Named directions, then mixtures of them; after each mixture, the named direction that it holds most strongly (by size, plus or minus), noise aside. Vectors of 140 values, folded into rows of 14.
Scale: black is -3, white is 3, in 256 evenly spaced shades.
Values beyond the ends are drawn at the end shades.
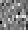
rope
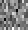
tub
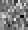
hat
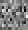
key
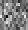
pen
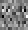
key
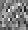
key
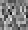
key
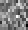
hat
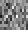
pen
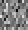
tub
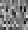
key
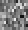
hat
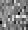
rope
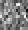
pen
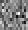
key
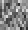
pen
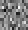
key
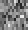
hat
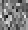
pen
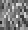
hat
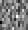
rope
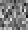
key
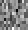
tub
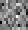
rope
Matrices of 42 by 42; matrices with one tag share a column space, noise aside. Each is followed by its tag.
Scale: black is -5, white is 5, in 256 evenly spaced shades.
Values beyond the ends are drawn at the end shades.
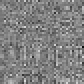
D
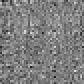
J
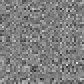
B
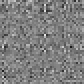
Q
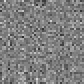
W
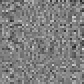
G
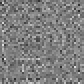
B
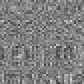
D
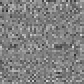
Q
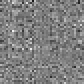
G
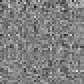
Q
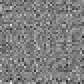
B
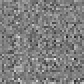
B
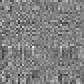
D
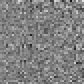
Q
